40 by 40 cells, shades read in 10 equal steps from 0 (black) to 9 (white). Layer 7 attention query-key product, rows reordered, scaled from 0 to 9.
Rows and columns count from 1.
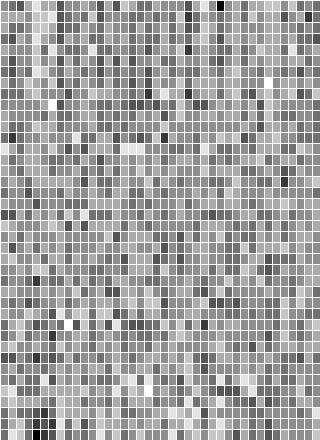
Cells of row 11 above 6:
2
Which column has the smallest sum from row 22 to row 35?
7
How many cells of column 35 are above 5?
16
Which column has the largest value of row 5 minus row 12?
33
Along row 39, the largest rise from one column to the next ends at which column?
8
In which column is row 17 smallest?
36
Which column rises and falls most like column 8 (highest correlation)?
13
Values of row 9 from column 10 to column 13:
5 5 7 6
